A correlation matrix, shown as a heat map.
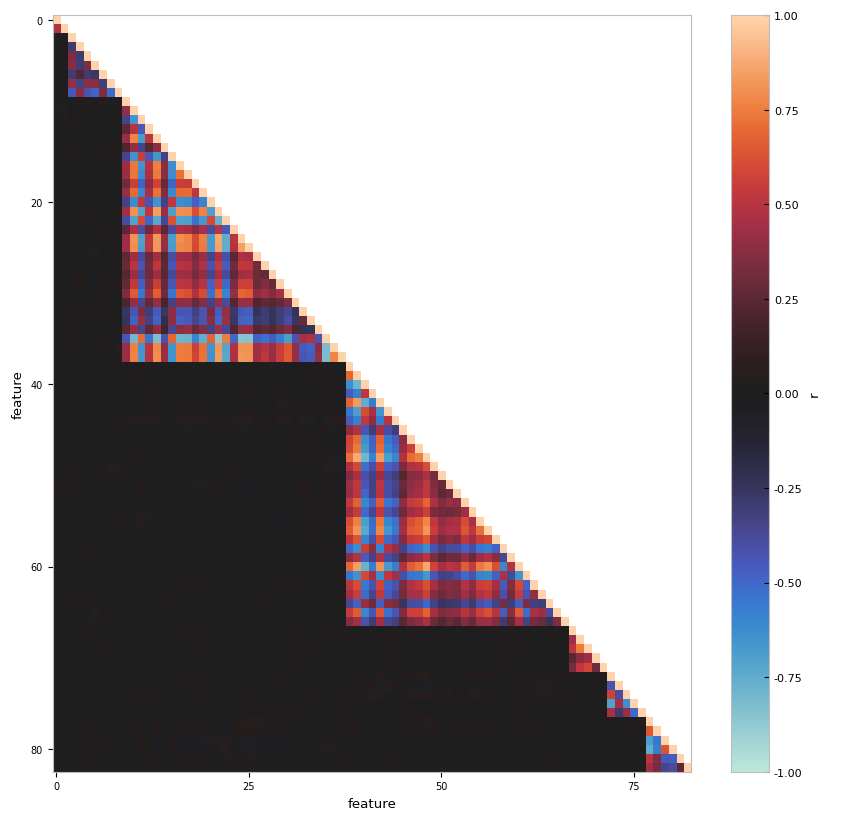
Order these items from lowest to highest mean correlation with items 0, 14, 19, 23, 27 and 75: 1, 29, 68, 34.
68, 1, 34, 29
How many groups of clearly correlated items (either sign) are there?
7
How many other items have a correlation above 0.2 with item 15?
6
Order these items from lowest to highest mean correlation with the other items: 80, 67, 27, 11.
11, 80, 67, 27
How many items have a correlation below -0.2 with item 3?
4
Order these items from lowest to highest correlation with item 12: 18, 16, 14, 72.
72, 14, 18, 16
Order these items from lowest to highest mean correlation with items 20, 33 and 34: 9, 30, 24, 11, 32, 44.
24, 30, 9, 44, 32, 11
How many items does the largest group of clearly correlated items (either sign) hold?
29
